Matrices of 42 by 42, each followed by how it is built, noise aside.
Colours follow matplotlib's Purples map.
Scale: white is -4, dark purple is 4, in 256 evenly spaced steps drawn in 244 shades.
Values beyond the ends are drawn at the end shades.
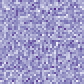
repeating columns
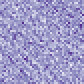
Toeplitz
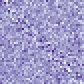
banded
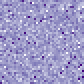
sparse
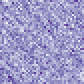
Toeplitz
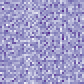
repeating rows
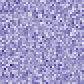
repeating rows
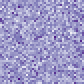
repeating rows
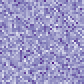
Toeplitz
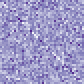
diagonal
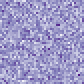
repeating rows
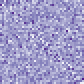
banded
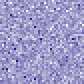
sparse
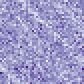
Toeplitz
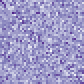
diagonal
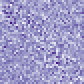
banded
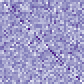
diagonal
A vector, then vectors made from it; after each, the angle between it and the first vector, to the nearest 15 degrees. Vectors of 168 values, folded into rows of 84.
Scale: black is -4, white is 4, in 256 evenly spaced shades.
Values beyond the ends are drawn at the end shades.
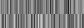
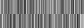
120 degrees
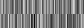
75 degrees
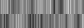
135 degrees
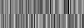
30 degrees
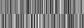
30 degrees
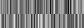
15 degrees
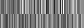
90 degrees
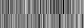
75 degrees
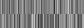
135 degrees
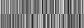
60 degrees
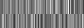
150 degrees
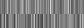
150 degrees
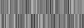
30 degrees
